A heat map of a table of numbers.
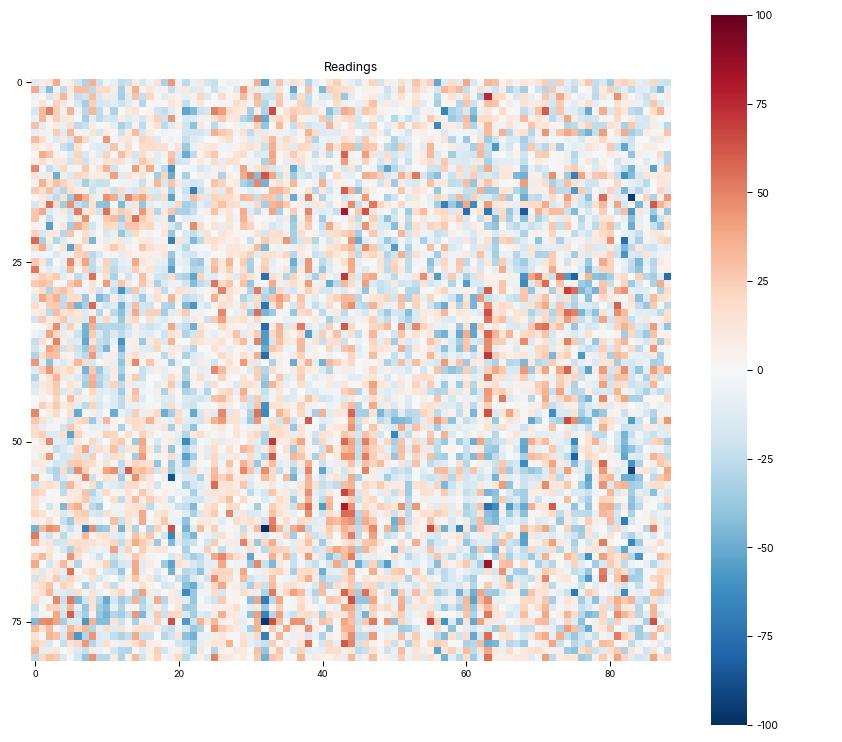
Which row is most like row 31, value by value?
77
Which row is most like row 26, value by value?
25
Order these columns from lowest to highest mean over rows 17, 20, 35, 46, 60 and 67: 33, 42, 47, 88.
33, 88, 42, 47
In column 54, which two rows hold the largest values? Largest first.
27, 18
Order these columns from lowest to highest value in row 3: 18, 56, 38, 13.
56, 38, 13, 18
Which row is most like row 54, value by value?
16
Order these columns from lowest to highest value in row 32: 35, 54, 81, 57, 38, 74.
35, 54, 38, 57, 81, 74
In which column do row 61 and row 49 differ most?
51
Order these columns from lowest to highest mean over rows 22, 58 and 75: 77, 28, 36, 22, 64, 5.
22, 64, 77, 36, 5, 28
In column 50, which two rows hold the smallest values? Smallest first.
49, 23
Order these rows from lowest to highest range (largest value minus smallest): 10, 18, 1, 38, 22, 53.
1, 10, 53, 22, 38, 18
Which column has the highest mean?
44
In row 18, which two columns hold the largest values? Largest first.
43, 46
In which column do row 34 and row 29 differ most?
75
